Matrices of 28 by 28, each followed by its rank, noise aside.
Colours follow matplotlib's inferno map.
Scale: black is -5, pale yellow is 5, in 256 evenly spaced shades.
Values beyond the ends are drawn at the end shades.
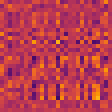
two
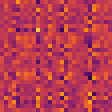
two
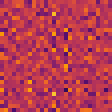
four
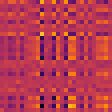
one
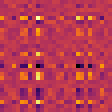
one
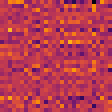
three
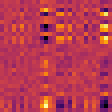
one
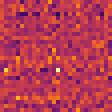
six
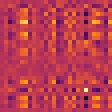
two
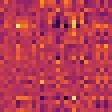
three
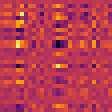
two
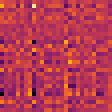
two
